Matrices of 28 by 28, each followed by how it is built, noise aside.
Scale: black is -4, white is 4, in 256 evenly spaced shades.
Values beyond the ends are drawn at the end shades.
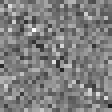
banded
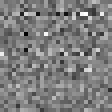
uneven rows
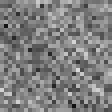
Toeplitz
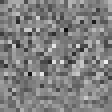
uneven rows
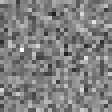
noise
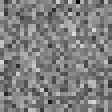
blocks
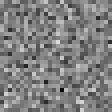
noise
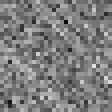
Toeplitz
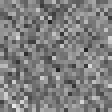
Toeplitz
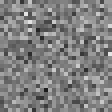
noise
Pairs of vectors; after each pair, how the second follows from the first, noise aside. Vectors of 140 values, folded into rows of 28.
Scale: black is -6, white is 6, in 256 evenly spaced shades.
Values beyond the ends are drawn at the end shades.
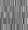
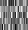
wrapped around, negated, scaled up.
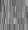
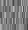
reversed.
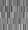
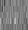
wrapped around, partly zeroed.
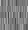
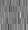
wrapped around, partly zeroed.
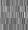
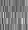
reversed.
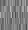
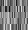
wrapped around, negated, scaled up.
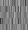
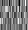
negated, scaled up.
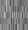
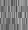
reversed.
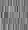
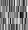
reversed, scaled up.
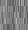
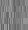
reversed, shrunk.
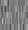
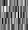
negated, scaled up.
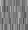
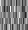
scaled up.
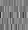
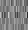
reversed.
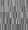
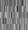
reversed.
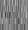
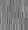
reversed, shrunk.
